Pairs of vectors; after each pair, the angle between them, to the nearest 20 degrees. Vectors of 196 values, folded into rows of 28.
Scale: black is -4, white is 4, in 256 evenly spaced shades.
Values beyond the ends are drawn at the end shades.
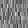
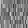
80 degrees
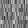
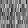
80 degrees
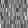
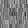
100 degrees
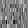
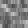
100 degrees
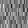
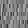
120 degrees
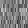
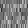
140 degrees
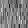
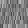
80 degrees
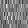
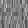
100 degrees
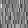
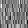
20 degrees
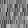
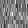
60 degrees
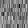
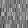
140 degrees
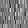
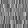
120 degrees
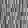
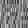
160 degrees
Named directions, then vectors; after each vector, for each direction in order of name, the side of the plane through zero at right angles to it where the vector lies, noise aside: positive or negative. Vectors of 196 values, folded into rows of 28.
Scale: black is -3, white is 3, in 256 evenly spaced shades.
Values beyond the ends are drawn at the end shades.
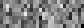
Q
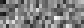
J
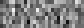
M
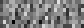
negative, positive, positive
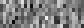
negative, positive, positive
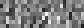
positive, negative, positive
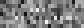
positive, positive, negative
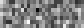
negative, negative, negative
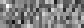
negative, negative, positive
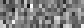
positive, negative, negative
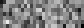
positive, positive, positive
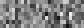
negative, positive, negative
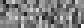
positive, positive, negative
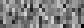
negative, positive, positive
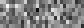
negative, negative, positive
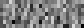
negative, positive, positive
